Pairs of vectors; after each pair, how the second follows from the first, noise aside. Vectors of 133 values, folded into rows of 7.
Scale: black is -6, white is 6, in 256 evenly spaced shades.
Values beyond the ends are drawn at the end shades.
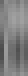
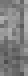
reversed, negated.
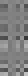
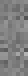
wrapped around, shrunk.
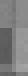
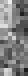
wrapped around, negated, scaled up.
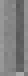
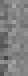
wrapped around, partly zeroed.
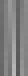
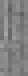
wrapped around, shrunk.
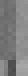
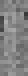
wrapped around, partly zeroed.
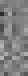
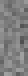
wrapped around, shrunk.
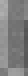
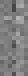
wrapped around, partly zeroed.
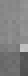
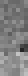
negated.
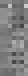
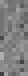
wrapped around, partly zeroed.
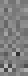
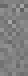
reversed, negated, shrunk.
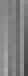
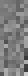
sign-scrambled.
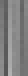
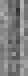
reversed, negated.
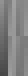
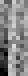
scaled up.
